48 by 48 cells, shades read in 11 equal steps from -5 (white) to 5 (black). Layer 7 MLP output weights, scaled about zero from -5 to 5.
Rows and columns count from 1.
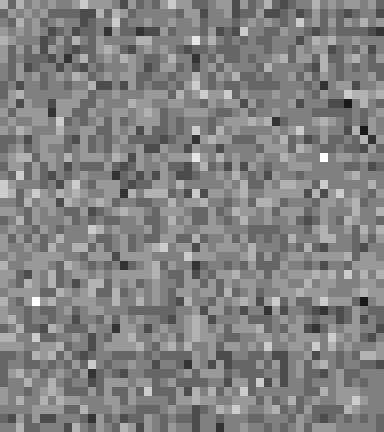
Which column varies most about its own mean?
25
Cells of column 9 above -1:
36
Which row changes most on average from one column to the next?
22
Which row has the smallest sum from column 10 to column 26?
18
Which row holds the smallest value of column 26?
11
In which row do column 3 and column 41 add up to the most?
10
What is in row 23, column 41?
-1
